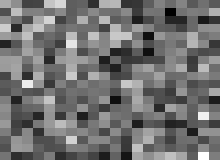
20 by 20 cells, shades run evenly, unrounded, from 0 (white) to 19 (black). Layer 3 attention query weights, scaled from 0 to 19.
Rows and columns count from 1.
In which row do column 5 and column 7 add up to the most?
11
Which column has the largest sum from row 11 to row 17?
2
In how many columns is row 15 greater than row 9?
12
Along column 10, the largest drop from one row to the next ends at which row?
15
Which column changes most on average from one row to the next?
19
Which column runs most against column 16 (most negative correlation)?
10
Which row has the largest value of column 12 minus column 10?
1
